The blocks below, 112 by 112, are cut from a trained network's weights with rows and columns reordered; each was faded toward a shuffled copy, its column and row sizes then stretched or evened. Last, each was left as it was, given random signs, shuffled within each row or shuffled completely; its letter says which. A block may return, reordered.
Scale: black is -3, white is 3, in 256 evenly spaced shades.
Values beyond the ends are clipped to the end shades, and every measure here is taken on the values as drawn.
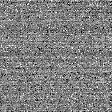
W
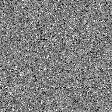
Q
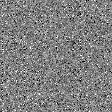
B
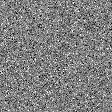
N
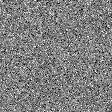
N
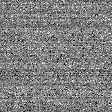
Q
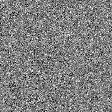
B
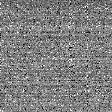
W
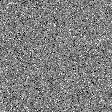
N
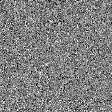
B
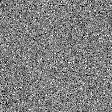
Q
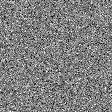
N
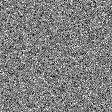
N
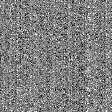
W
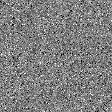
B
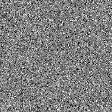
W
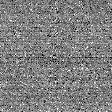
W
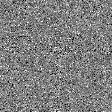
B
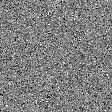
N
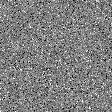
N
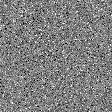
N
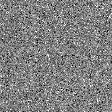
B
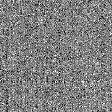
W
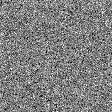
N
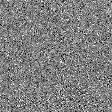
B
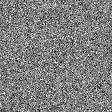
N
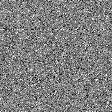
Q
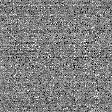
W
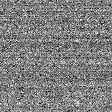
Q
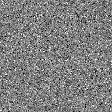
Q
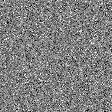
Q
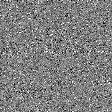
Q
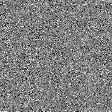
B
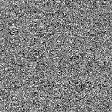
W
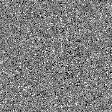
B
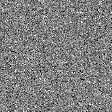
B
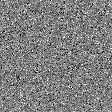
N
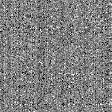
W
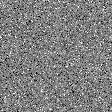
N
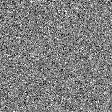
Q
